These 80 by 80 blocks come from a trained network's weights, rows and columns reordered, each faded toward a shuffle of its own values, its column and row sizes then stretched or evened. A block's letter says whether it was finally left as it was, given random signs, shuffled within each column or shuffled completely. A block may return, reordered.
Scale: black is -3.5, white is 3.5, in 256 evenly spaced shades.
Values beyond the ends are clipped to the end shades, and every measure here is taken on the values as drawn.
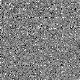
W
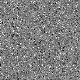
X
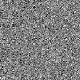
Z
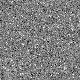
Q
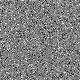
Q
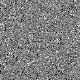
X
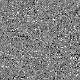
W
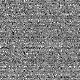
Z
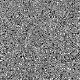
W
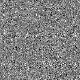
W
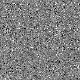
W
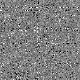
W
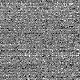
Z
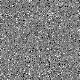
W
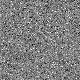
Q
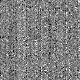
Z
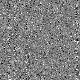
X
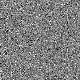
X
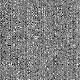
Z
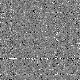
W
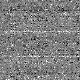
Z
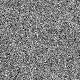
Q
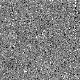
X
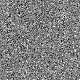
X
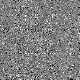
W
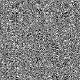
Z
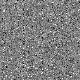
X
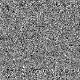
W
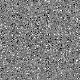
W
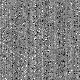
X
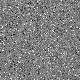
Q
